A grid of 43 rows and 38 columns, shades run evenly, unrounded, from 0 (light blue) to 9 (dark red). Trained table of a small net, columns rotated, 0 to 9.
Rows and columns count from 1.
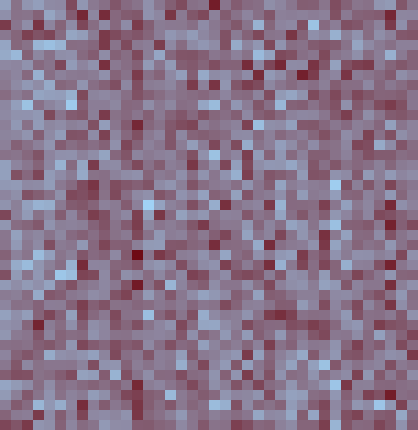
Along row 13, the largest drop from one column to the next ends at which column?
24
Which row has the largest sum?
7
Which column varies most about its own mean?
36
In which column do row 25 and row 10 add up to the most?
25
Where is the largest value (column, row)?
13, 26
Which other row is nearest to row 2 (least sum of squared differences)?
14
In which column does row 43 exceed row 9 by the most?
3
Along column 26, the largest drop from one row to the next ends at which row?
8
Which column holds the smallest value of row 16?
20
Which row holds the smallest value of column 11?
38
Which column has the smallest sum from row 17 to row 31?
31
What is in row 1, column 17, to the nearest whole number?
6
